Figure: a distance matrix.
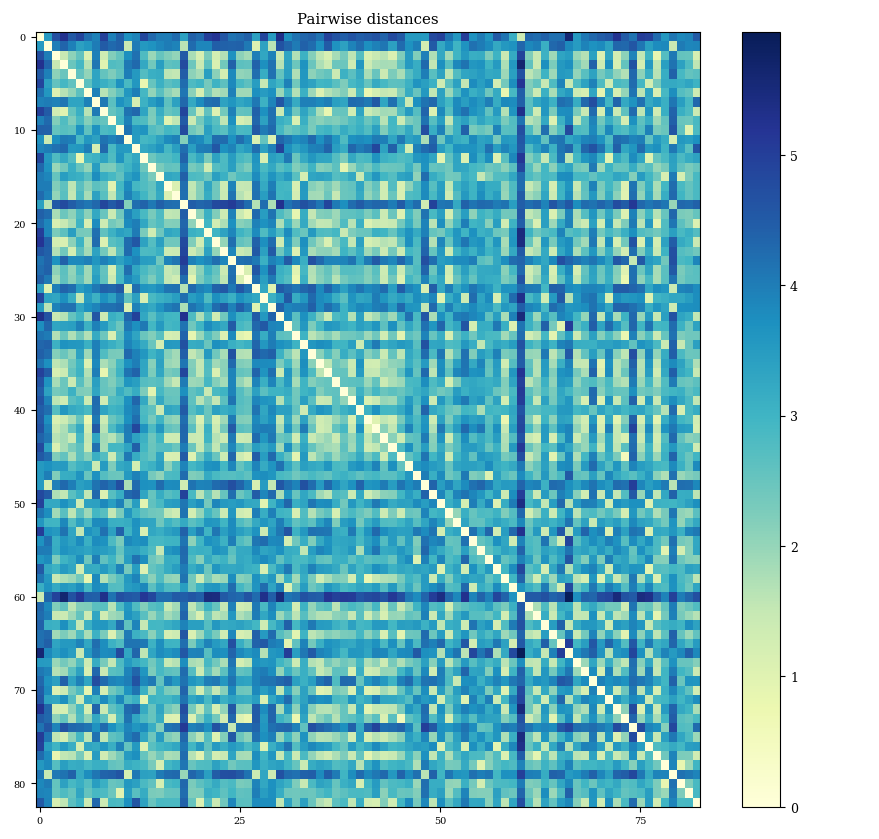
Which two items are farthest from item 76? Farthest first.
60, 0
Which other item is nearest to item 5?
13
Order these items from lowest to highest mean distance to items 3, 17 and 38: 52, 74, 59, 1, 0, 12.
59, 52, 12, 1, 74, 0
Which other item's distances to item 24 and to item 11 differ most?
79
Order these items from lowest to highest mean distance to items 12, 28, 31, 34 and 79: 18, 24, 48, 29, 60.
29, 48, 18, 24, 60
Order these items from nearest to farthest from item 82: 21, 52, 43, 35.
35, 43, 21, 52
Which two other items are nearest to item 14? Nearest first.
38, 21
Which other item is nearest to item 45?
73
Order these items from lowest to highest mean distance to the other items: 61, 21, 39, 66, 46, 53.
61, 39, 21, 46, 53, 66
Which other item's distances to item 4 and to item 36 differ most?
8
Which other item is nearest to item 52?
69
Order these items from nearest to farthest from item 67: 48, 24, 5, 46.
46, 5, 48, 24
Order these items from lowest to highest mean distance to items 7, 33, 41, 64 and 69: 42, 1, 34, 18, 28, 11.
34, 42, 28, 11, 1, 18
